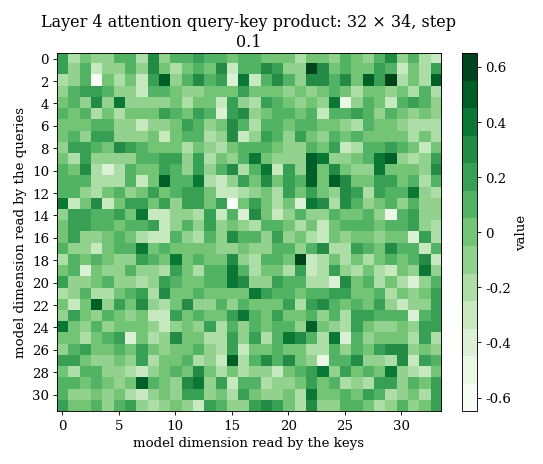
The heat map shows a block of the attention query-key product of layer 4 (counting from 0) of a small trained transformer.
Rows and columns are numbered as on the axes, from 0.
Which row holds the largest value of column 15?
27
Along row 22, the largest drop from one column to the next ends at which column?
4
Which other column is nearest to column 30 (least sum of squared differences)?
1
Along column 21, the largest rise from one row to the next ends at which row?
18
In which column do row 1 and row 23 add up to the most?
22
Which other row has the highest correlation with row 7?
6
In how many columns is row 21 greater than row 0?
17
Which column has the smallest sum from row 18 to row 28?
31
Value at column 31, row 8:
0
